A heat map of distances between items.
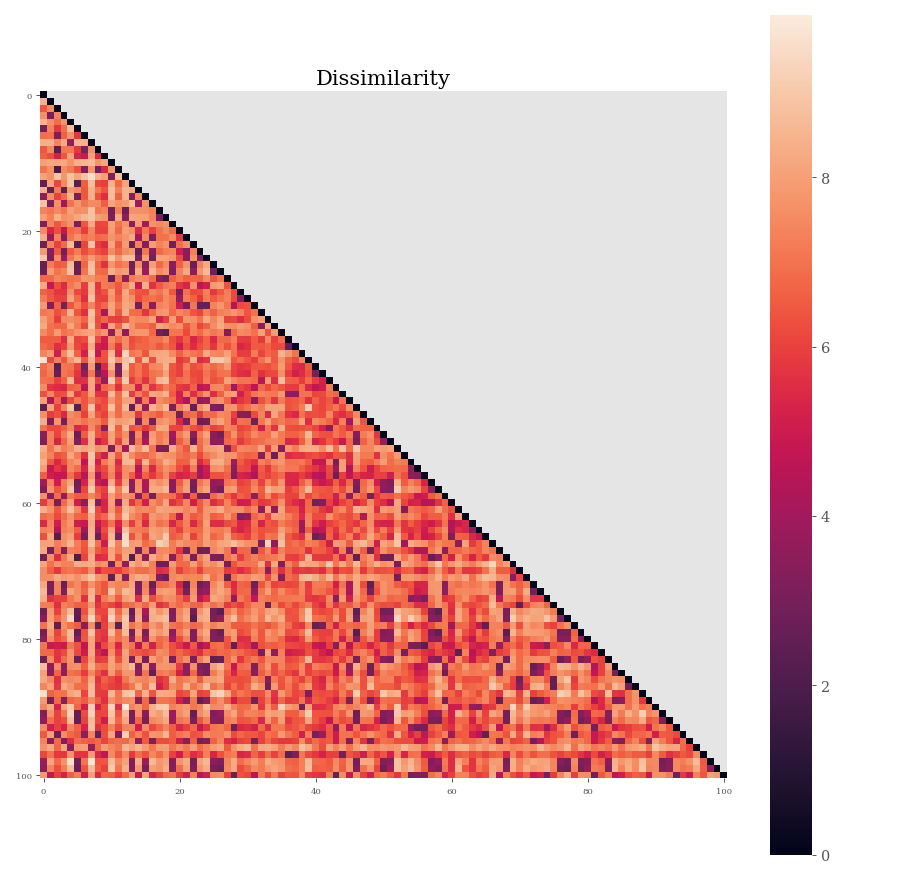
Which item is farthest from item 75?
66
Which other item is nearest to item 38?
90
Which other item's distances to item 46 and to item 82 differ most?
61
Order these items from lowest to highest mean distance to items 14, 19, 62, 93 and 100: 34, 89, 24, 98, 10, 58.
89, 24, 58, 98, 34, 10
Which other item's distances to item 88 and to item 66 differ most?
39
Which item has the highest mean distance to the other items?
7
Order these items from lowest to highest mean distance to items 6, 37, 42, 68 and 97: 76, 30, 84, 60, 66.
60, 76, 30, 66, 84
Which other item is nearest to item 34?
53
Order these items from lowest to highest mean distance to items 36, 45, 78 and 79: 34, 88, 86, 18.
34, 86, 88, 18
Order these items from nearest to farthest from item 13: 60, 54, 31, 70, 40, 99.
99, 60, 40, 70, 31, 54
